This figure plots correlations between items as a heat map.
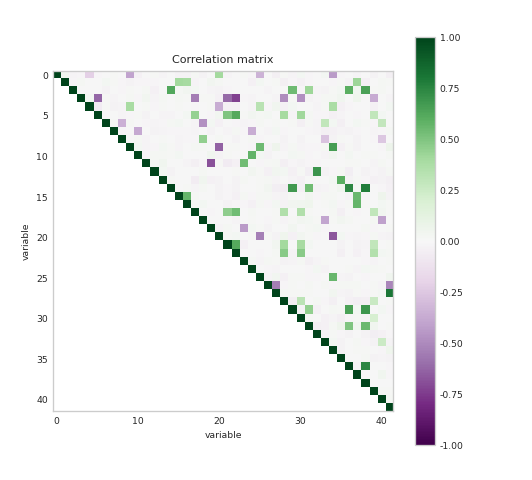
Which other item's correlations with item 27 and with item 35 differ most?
41
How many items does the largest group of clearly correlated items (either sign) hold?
8
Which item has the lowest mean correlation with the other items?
3
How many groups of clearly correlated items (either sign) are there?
10
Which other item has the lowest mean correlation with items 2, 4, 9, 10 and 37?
20
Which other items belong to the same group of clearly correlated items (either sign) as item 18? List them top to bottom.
6, 8, 33, 40
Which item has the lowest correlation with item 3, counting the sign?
22
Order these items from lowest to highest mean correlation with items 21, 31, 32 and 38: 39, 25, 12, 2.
25, 39, 12, 2
